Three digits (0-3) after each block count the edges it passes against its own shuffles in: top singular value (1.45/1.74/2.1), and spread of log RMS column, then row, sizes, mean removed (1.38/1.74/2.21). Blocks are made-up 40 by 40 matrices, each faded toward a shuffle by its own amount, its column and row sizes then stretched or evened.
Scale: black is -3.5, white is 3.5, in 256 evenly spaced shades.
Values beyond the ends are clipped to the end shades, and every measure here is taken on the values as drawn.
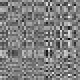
3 3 1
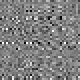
3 1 3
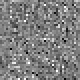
0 2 0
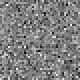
0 0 1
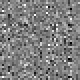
1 3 0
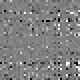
1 3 3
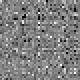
2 3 0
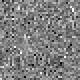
1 0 0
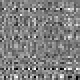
3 1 3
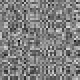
3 2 1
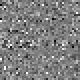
0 1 2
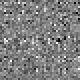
1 1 2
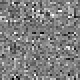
1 1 3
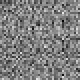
2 2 0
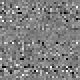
0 0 3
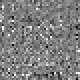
0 3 2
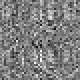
2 2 0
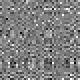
3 1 2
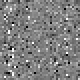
0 2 0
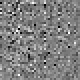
1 3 1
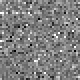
0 0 2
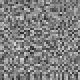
3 0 1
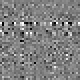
3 2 3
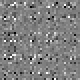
0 3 3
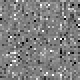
1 1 0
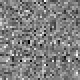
2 2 1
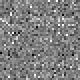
1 0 0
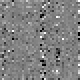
0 3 1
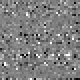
0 0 3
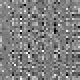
3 3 0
